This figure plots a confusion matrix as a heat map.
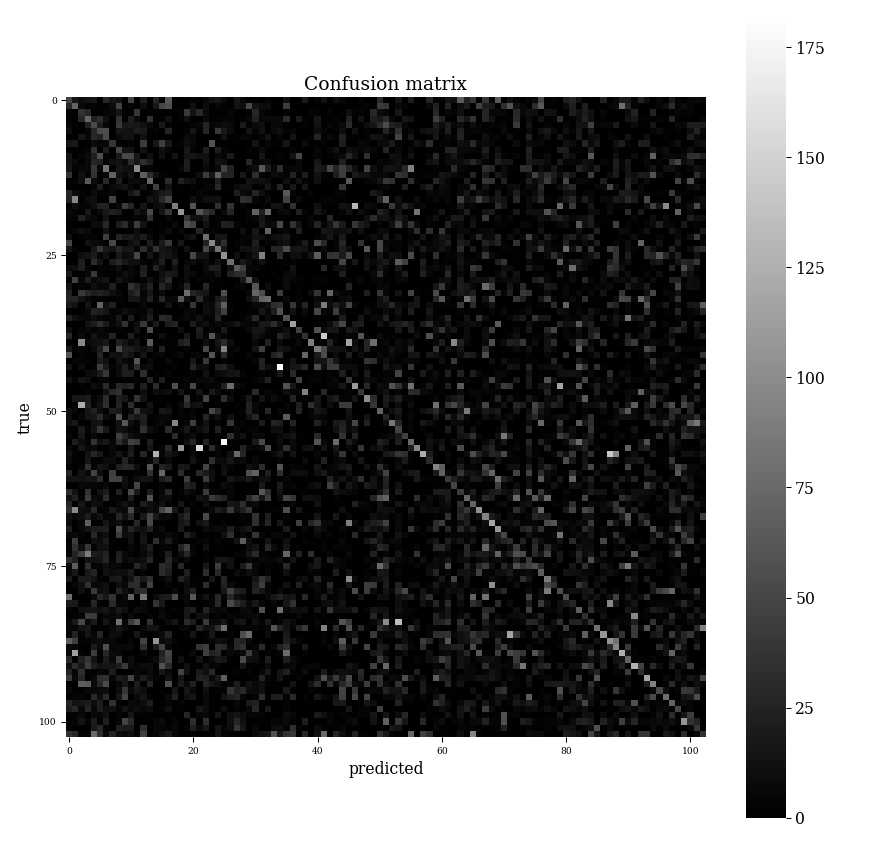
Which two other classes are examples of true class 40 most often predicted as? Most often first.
25, 82
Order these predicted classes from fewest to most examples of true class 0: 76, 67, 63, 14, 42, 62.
42, 62, 14, 67, 76, 63
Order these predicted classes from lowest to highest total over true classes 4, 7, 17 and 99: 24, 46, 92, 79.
92, 24, 79, 46
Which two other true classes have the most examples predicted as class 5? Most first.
33, 9
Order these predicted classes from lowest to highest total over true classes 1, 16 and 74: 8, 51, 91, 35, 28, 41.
41, 91, 28, 8, 35, 51
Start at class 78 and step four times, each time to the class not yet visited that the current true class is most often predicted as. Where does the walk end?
62
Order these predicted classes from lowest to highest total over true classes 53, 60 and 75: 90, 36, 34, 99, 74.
36, 34, 99, 90, 74
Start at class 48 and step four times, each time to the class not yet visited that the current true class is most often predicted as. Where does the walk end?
3
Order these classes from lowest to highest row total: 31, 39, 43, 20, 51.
51, 20, 43, 31, 39
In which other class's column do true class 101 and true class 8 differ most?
85
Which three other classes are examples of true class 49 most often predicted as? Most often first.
2, 59, 91
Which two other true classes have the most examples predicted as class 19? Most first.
31, 20
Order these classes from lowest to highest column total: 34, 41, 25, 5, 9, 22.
41, 9, 34, 5, 25, 22
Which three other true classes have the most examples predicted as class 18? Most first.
56, 32, 92
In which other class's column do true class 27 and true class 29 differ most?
81
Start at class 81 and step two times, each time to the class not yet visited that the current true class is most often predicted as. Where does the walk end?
14
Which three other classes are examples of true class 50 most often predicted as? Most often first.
64, 90, 23
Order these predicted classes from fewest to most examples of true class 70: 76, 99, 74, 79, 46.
76, 74, 46, 99, 79
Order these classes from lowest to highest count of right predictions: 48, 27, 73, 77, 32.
73, 27, 32, 77, 48
